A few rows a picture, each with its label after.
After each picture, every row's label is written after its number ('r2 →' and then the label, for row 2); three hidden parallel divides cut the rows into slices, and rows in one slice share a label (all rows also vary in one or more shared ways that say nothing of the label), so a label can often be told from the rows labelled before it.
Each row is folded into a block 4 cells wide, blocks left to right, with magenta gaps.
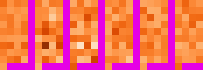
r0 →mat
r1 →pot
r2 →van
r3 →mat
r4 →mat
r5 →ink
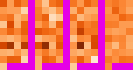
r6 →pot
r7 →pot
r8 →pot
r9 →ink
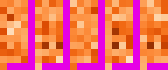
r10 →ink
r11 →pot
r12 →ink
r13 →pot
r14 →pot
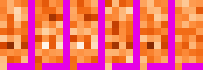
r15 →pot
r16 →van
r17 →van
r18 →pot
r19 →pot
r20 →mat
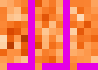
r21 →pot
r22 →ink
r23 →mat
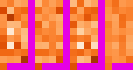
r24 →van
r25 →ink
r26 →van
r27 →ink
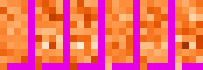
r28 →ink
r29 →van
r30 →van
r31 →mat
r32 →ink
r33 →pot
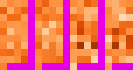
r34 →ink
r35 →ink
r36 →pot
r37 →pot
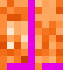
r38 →van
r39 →mat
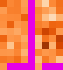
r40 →ink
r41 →pot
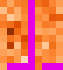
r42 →pot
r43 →ink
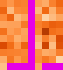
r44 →mat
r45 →pot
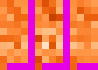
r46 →ink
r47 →van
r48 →ink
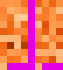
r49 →pot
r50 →mat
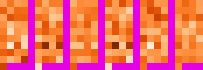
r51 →van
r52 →pot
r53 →ink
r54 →pot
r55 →van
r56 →ink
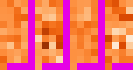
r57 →ink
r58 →pot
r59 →mat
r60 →van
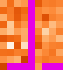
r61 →van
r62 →ink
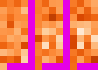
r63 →mat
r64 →van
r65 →van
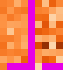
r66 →ink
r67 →pot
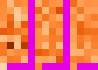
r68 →pot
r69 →ink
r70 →mat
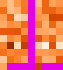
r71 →pot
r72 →van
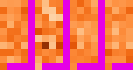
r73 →ink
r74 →pot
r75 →ink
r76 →ink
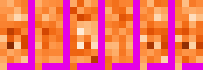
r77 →pot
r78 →mat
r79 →van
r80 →ink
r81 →pot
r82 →pot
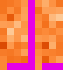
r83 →ink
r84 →mat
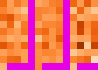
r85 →mat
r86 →mat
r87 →pot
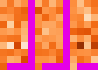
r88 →van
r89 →ink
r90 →pot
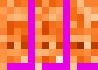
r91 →pot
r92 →pot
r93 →pot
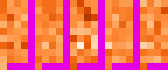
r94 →mat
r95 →ink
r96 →van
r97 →ink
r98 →ink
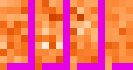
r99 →mat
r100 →van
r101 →ink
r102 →mat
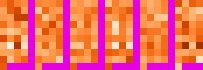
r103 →van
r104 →mat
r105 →ink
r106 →van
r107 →mat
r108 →pot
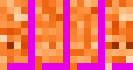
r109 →pot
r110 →ink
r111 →ink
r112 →pot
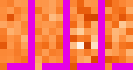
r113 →ink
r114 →mat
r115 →van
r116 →ink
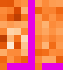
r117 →van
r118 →ink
